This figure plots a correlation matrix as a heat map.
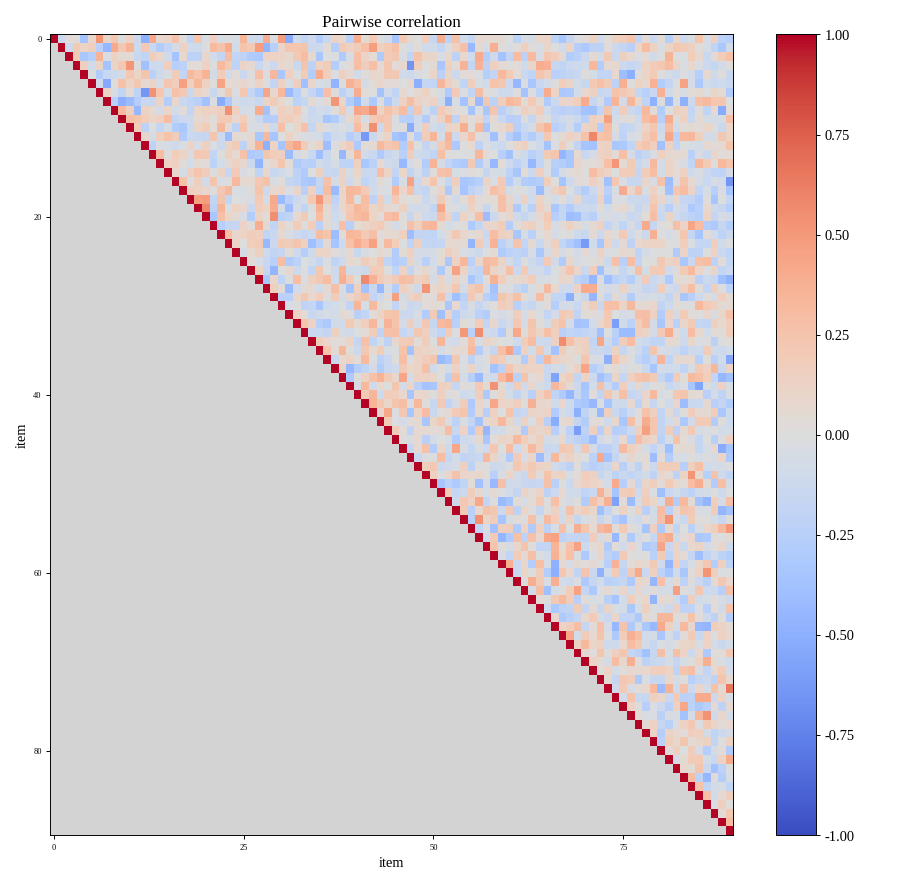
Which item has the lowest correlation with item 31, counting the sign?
0
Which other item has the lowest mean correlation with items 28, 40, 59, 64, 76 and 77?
66
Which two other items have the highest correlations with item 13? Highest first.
6, 0
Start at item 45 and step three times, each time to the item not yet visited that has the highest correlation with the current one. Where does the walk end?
19
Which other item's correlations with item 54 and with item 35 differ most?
56
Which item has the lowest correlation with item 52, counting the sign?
74
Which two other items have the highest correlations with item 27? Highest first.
41, 1
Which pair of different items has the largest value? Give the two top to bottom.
73, 89
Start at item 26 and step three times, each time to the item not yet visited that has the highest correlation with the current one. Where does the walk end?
38
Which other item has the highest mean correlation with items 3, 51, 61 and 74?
64
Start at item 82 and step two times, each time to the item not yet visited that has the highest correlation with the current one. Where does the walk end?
69
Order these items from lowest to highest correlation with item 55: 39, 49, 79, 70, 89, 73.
39, 49, 79, 70, 73, 89
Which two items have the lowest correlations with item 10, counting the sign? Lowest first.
47, 7
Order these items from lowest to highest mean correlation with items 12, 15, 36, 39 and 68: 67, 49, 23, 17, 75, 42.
49, 42, 23, 75, 17, 67
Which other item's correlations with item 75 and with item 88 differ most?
46
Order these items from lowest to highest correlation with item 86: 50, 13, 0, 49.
49, 13, 0, 50
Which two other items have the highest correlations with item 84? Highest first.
49, 21
